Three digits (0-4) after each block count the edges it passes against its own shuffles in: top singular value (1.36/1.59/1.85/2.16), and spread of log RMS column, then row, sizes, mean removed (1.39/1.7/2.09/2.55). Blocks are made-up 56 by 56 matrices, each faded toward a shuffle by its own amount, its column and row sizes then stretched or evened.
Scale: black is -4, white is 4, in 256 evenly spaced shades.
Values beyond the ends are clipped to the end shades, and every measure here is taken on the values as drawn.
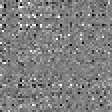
3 2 3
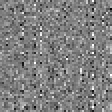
4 3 0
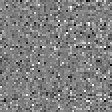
3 2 2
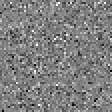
1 0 2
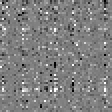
4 3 2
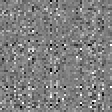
2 4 2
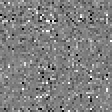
1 2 2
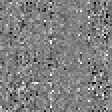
1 4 1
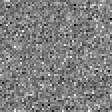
0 0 1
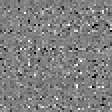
1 2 3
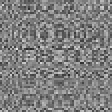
4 0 4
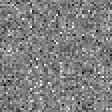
3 1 0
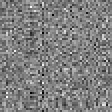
4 3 1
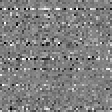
3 1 4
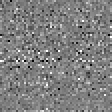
2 2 3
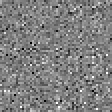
3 1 1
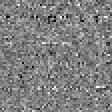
2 1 3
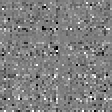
2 2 4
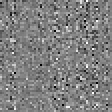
2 4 1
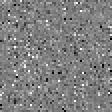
0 2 0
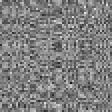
4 0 1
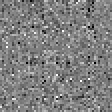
1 2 1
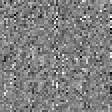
3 3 1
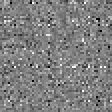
2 1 3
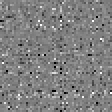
0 2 3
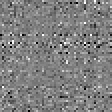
1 3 4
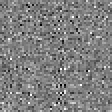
3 1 2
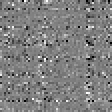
2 4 4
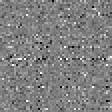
2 1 3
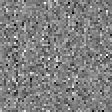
0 3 0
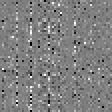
3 4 0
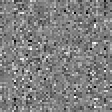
0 4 1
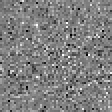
2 1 1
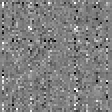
1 4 1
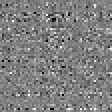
1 1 4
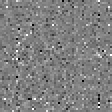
1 1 1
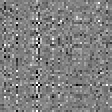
4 4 2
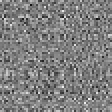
4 1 3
